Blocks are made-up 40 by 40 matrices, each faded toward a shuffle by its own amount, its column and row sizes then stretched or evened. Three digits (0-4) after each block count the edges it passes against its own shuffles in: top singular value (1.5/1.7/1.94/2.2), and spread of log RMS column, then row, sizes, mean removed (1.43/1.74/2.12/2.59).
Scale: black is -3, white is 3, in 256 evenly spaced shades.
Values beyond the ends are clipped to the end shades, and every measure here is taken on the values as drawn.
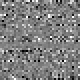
1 1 4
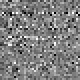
2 2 3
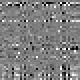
4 0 4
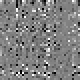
3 4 2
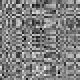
4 3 1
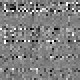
2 1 4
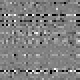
4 0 4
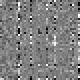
3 4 2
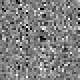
1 3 1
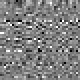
4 1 4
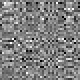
4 0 3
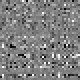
2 2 4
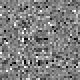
1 0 1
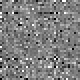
2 1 2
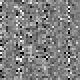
2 4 0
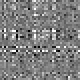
4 2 4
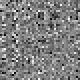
2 2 1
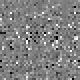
0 1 2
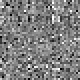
2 1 0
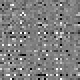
1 3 4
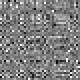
4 0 3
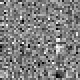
2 2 0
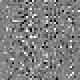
2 3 1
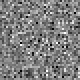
0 0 1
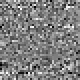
1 0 3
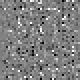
0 3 1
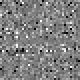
0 1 2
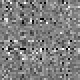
1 2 3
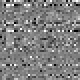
3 0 4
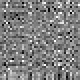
4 2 0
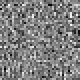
2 0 1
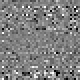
0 2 4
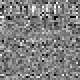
2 1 3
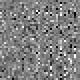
1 3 0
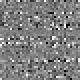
0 1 4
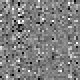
0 3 0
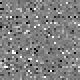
0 0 1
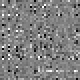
0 3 3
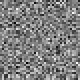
3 0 0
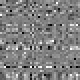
4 1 4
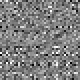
2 0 3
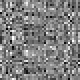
4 4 0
